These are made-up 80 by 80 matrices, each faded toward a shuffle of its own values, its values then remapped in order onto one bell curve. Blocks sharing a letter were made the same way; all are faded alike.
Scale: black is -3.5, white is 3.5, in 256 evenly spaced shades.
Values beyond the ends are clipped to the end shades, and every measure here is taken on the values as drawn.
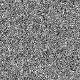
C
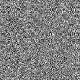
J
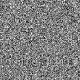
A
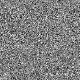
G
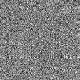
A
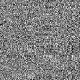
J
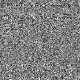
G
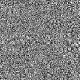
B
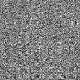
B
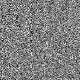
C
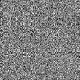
J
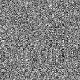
J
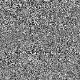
G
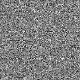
G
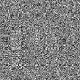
B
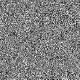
G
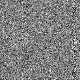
C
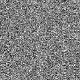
A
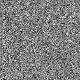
C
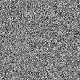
A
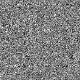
G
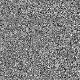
G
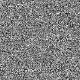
G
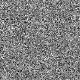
G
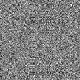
J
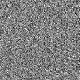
A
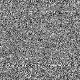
G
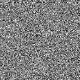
G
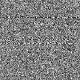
G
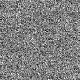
A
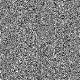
C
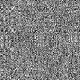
B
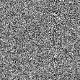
C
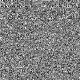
G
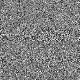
G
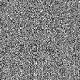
A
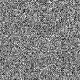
A
